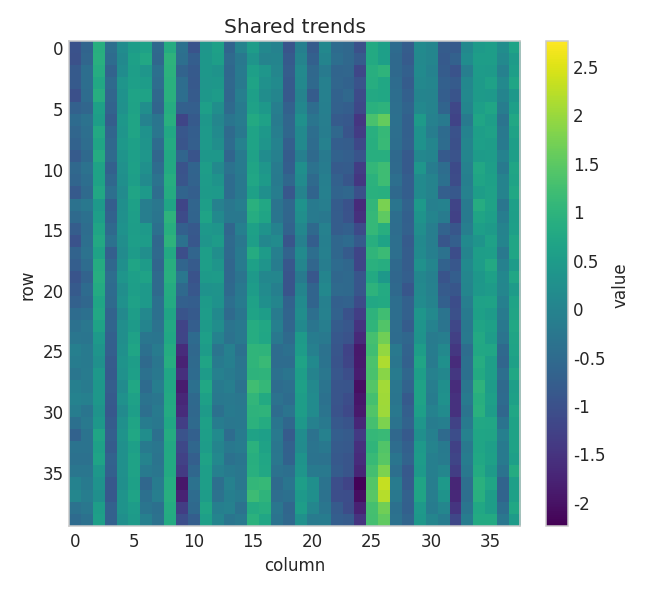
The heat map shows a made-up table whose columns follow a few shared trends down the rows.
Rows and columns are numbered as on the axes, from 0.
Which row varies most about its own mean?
36
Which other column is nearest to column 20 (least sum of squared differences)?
31
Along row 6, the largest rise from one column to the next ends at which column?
25
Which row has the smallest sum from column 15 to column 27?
19
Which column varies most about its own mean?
26
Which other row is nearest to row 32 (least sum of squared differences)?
10
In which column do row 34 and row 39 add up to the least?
24
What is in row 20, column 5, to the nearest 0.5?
0.5
